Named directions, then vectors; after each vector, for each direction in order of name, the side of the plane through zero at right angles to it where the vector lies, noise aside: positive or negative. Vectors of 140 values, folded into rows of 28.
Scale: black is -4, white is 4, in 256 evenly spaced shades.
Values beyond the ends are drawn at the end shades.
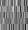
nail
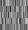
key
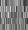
negative, positive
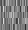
positive, positive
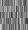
negative, positive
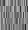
positive, positive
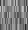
positive, positive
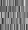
positive, negative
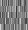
negative, positive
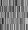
positive, negative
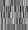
positive, positive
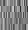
positive, positive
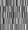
negative, negative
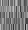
negative, positive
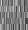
negative, positive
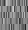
positive, positive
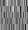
positive, positive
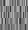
positive, positive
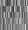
negative, negative
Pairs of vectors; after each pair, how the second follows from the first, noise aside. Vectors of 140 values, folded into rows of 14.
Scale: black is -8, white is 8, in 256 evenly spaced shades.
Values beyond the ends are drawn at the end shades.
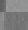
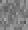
shuffled.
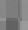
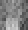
negated, scaled up.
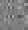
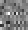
reversed, negated, scaled up.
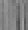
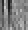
reversed, scaled up.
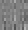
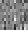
scaled up.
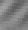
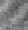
copied.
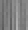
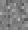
shuffled.
